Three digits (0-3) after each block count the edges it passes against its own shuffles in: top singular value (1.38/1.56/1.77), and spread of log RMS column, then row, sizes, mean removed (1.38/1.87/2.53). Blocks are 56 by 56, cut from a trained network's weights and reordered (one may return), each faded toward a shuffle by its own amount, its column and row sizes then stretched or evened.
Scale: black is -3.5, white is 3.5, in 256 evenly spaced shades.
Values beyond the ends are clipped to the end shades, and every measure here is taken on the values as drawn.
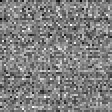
1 1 1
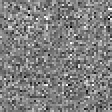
0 2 1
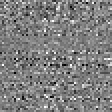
1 1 3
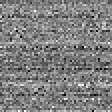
3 0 2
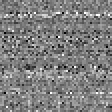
1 0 3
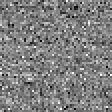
0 0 1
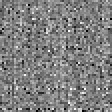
0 0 2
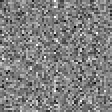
2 2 0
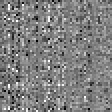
1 3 1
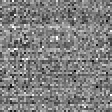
2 2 0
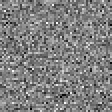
0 0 2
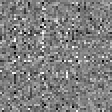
1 2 2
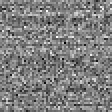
1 0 0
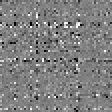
0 2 3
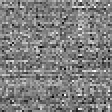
3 2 1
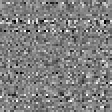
2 1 3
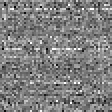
2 1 2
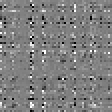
2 3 3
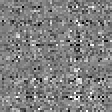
0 2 3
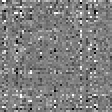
1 3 2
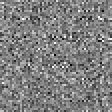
2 0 2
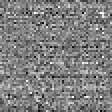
2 2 2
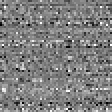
2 2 3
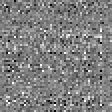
0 2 2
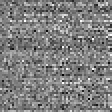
2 2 1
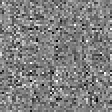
1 2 2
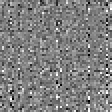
1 3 1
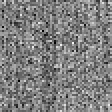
1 0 0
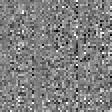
1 3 1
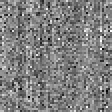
1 1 0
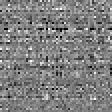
3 2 3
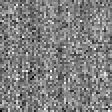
1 0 1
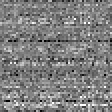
3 1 3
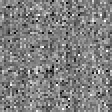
0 1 2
